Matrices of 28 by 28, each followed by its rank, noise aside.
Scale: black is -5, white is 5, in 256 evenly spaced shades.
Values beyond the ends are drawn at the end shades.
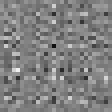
three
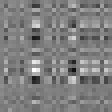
one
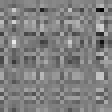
two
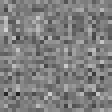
four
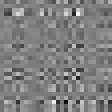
two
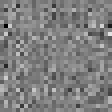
four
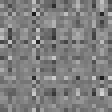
two
